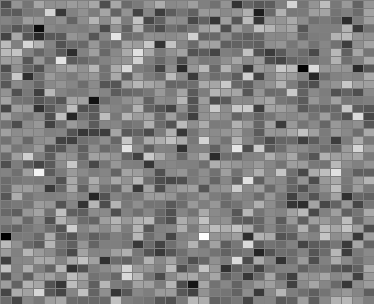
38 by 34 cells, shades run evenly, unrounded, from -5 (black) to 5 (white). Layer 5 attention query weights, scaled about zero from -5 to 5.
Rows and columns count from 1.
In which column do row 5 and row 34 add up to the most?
11
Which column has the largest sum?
19
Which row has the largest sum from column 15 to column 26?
29
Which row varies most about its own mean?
9
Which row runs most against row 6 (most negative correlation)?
21
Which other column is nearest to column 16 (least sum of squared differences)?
2
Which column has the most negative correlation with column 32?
1
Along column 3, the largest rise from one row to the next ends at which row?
6
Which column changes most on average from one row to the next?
23
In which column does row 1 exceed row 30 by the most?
27
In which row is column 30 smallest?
26
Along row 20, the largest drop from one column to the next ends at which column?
20
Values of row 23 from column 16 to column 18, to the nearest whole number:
-2 -2 0
